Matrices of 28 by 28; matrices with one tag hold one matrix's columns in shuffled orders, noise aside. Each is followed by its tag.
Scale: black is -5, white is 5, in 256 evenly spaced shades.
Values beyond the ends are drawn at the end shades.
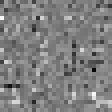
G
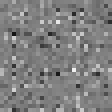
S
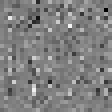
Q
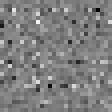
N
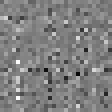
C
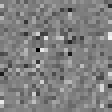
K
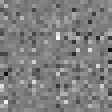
K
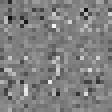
Q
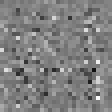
C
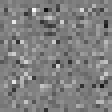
N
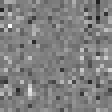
Q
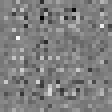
Q
